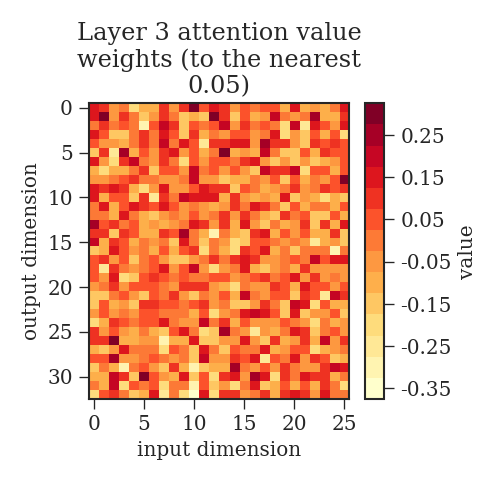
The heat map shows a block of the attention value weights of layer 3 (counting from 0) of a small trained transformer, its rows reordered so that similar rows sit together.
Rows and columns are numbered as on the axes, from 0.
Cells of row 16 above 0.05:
4
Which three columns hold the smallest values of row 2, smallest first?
5, 21, 19
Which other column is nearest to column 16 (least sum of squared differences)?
6
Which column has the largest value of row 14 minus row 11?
9
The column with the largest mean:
15
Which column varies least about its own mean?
8
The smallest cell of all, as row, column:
32, 10
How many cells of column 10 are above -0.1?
24
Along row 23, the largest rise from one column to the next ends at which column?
20
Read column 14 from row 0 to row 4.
-0.05 -0.15 -0.05 0.05 0.15
